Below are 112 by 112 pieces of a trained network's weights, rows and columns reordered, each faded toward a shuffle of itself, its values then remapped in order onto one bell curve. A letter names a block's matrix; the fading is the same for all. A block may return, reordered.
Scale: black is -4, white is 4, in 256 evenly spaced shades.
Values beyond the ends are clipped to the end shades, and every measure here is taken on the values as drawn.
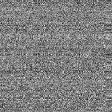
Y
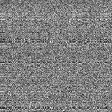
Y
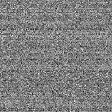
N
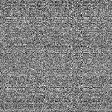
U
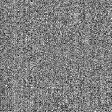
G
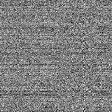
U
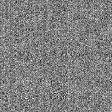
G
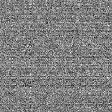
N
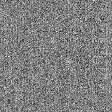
G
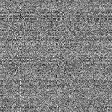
U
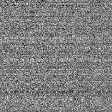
N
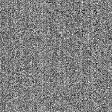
G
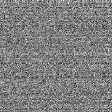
U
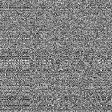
Y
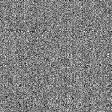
G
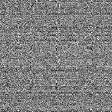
U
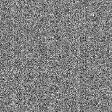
G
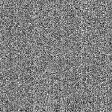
G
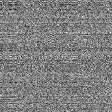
U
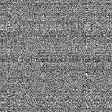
U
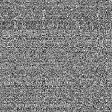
U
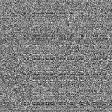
Y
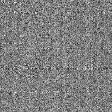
G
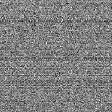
N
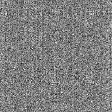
G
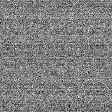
N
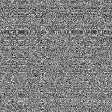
U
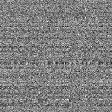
U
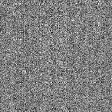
G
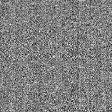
G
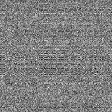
Y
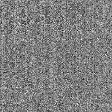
G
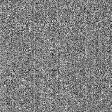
G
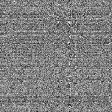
U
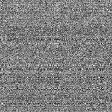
Y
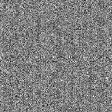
G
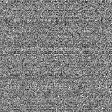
N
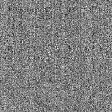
G
